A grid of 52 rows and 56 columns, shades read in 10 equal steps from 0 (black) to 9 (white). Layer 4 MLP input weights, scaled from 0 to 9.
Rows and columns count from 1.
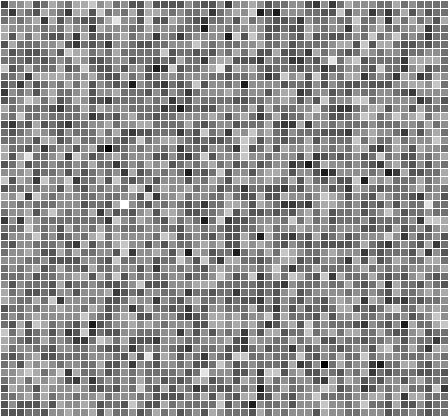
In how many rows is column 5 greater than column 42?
27
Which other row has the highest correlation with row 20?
9
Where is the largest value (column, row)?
16, 26
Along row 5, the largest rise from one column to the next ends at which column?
30
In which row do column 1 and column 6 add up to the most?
23
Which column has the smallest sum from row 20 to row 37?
24
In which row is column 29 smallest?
5
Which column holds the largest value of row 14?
40
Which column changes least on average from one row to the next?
22
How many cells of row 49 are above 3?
39
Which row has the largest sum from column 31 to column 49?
13
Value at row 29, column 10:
4
